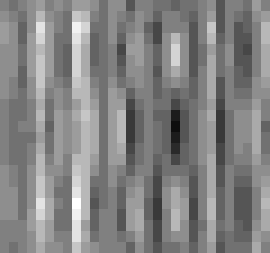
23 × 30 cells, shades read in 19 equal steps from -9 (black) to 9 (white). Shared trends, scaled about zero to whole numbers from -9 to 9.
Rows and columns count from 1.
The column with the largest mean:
9
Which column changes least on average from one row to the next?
12
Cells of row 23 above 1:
5
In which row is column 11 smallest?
19
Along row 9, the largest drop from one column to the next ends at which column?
25
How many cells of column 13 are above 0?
14
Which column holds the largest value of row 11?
10
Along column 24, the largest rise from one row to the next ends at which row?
3
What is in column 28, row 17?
-2
